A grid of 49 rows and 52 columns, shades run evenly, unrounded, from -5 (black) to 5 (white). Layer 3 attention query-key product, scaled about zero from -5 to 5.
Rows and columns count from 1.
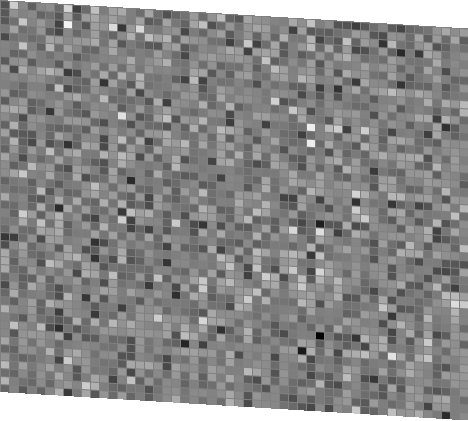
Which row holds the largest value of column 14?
14
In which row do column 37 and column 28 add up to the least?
49
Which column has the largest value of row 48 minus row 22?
10
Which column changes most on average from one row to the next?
44
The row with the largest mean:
34
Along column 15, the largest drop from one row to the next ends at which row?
27
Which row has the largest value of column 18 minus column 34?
42
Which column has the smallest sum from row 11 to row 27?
17
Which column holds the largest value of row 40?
48
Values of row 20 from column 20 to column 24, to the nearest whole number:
2 0 0 0 0
